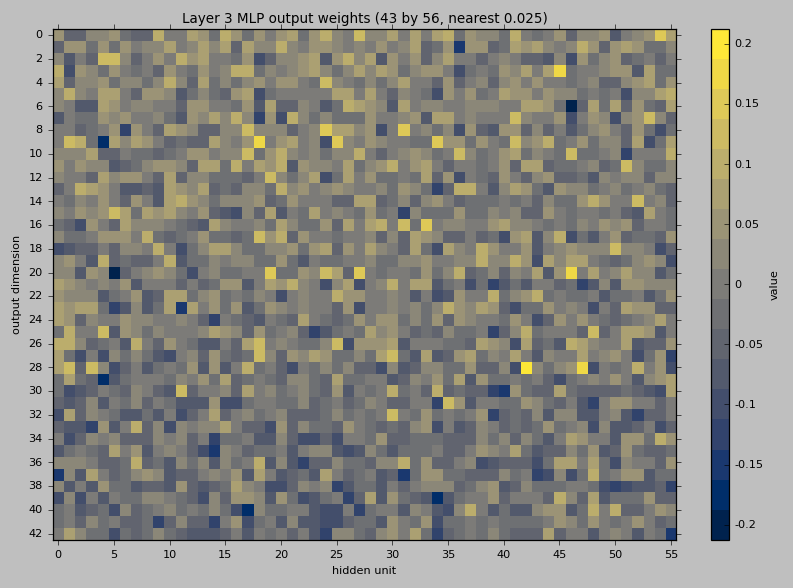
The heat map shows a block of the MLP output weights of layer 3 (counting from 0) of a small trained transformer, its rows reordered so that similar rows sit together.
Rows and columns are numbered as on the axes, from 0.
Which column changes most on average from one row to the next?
34
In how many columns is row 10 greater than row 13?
27
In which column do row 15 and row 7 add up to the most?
53
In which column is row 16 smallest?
2
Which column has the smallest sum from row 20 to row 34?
5
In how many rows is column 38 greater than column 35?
17
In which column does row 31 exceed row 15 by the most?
35
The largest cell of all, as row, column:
28, 42
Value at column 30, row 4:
0.025
